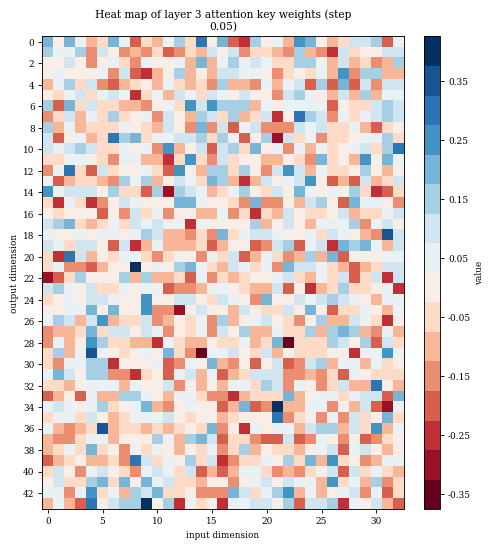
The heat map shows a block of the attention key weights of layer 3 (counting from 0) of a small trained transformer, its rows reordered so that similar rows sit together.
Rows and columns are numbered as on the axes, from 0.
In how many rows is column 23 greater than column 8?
19
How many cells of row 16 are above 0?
7
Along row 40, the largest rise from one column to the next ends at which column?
28
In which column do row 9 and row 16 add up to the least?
21
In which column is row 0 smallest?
18
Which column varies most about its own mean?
31
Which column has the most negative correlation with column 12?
4
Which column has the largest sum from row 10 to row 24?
2
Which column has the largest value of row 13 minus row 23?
24
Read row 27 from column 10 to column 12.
0.05 -0.15 0
